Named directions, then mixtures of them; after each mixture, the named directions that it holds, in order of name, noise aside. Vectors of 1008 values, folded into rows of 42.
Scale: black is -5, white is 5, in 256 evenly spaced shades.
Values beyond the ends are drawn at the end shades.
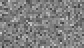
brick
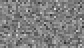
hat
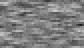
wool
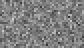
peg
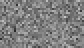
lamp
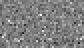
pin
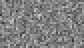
peg, pin.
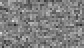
brick, wool.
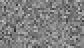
lamp.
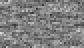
brick, hat, wool.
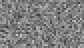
hat, peg.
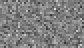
hat.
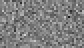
hat, lamp, peg.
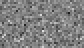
brick, pin.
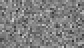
brick, lamp, peg.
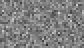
peg.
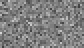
brick.
